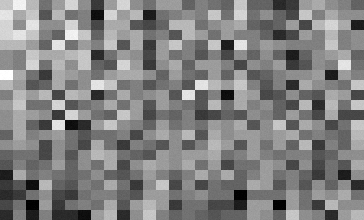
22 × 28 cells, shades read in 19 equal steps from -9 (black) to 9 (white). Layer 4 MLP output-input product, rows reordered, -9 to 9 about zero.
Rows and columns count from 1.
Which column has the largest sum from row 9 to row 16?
2
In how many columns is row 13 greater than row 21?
16
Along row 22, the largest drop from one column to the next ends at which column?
10
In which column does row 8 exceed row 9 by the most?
23
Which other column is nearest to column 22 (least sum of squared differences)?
14
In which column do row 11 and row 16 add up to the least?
25
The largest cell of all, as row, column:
8, 1
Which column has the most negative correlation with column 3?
12
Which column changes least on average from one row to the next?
21
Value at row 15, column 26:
0
